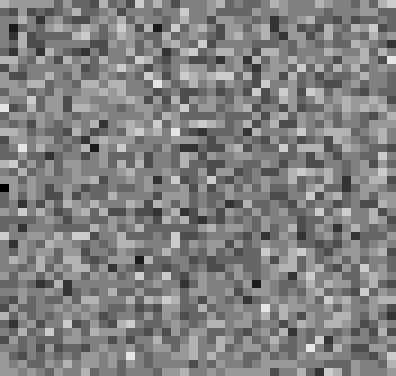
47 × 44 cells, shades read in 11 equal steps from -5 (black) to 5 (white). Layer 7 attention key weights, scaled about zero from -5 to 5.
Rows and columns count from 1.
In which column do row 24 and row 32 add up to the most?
30
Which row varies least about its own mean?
46
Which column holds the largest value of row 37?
41
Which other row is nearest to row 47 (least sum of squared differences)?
25
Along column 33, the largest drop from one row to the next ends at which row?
35
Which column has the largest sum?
43
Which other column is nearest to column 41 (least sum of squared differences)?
26
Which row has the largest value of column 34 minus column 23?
17
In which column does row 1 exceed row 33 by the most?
16
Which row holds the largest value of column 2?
21
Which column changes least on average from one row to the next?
7
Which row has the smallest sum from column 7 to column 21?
27
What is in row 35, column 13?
1
